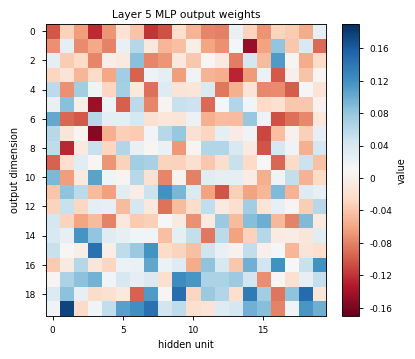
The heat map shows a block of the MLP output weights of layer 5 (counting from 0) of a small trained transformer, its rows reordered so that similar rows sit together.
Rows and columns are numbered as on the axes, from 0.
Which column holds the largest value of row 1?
16
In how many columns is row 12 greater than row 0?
17
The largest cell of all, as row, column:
19, 1
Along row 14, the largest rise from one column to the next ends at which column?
12
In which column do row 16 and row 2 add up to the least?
13
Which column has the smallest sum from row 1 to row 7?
3
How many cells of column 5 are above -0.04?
18
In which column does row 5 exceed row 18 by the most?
6
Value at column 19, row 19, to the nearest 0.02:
0.1
